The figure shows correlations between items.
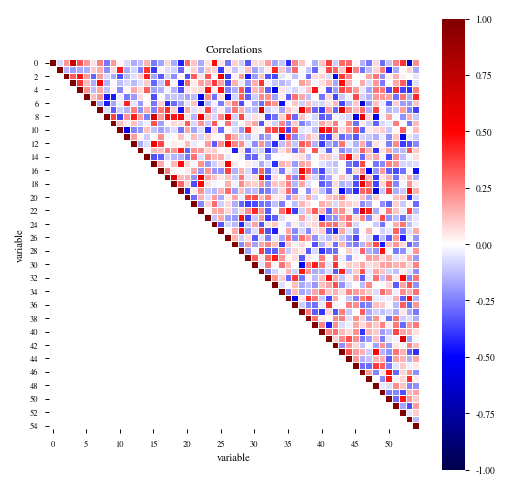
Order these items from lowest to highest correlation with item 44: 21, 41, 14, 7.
21, 7, 41, 14
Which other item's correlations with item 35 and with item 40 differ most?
10
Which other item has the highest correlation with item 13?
19
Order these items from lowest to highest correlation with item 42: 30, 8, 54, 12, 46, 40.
12, 46, 8, 54, 40, 30
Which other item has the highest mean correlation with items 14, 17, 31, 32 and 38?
7
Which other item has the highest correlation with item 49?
28
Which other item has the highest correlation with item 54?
5
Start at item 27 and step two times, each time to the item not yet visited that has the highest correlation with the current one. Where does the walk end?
43
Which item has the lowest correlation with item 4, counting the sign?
33
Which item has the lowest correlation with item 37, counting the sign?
30
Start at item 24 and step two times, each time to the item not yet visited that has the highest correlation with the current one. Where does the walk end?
3
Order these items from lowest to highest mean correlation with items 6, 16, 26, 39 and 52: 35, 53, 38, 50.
50, 53, 35, 38
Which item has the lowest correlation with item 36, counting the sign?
35
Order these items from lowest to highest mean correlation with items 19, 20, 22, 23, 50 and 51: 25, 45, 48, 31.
45, 48, 31, 25
